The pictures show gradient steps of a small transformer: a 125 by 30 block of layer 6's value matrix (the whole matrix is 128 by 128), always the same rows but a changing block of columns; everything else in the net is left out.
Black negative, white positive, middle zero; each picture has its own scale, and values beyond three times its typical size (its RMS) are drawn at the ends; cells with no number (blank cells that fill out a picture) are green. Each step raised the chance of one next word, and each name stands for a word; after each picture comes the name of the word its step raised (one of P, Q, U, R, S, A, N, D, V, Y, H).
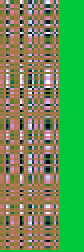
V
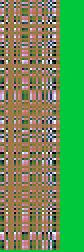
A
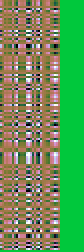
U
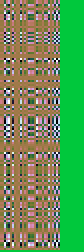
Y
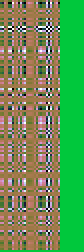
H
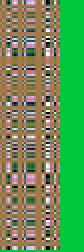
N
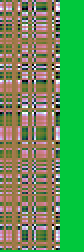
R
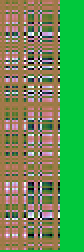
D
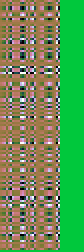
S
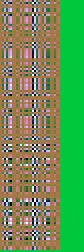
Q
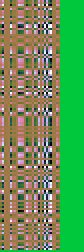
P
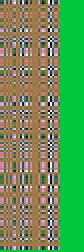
N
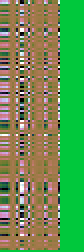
D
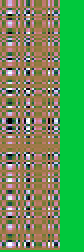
Y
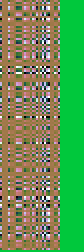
S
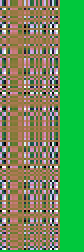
P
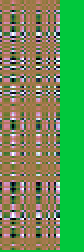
D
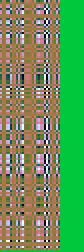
V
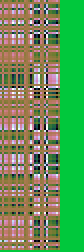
V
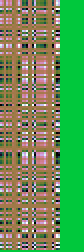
U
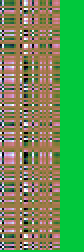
U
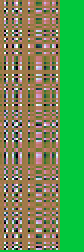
U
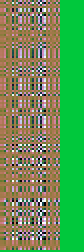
Q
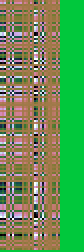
D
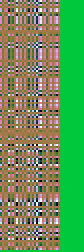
Q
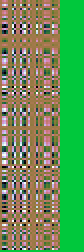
P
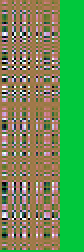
D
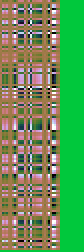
V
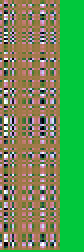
Y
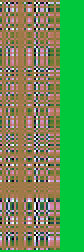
Q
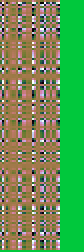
A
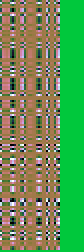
Q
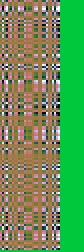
R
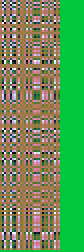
A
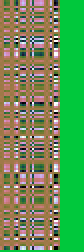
N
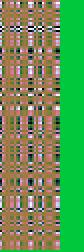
H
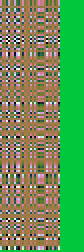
N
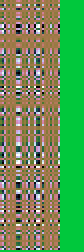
P
